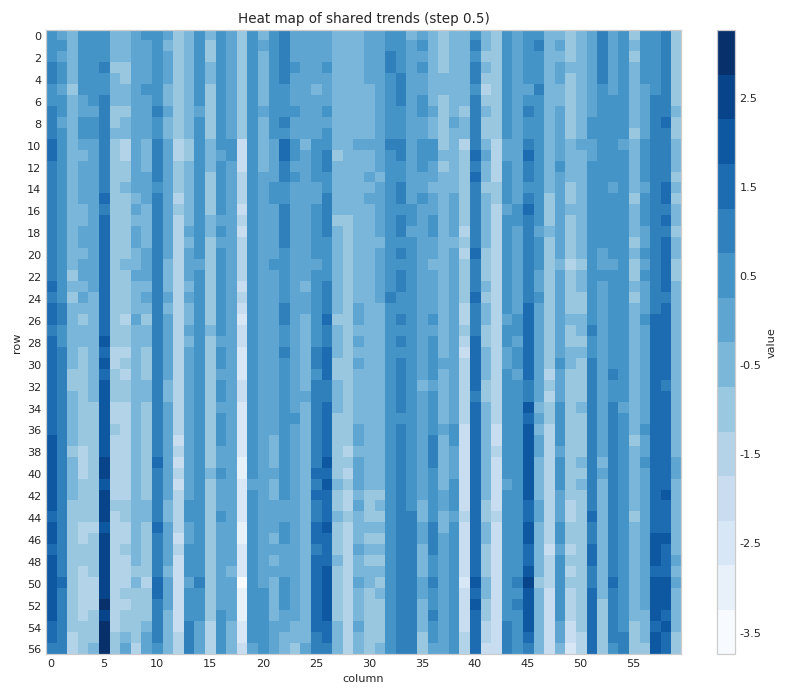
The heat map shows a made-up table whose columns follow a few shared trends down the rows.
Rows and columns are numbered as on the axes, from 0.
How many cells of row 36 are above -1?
45
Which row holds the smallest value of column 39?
50
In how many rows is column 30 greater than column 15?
43
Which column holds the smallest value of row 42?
18
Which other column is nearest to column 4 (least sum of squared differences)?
3
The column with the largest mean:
5
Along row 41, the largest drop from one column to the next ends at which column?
6
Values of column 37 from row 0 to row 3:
-1 -1 -1 -1
